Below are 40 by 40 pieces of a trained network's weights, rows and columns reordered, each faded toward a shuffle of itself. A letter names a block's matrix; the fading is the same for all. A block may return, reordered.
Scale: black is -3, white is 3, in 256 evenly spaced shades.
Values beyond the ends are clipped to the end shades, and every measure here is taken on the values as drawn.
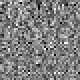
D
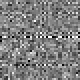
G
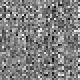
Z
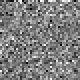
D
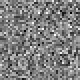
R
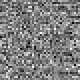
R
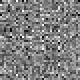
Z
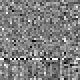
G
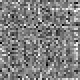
Z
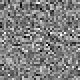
R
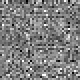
Z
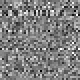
G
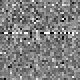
G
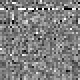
G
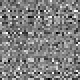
G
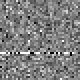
D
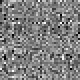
Z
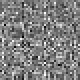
Z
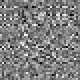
G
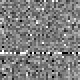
D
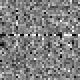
D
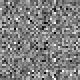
Z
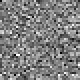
R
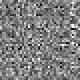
Z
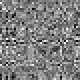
Z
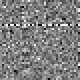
D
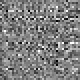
G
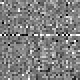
D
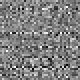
G
